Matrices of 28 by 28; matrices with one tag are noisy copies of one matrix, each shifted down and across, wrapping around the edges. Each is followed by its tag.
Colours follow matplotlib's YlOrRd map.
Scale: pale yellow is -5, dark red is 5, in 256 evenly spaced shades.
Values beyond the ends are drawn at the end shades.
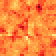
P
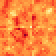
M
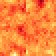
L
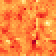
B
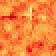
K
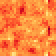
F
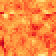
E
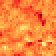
E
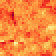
E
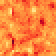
F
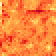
K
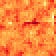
K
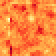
F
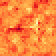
K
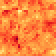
E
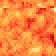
E
